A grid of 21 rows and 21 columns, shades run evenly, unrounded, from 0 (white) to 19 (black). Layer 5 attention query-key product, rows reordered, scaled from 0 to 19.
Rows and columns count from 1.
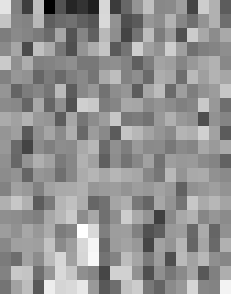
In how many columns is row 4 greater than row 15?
13
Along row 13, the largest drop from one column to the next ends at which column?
16
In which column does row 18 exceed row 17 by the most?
8
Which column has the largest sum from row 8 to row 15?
3
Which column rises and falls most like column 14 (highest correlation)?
10
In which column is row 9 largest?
19
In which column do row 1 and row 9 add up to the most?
5
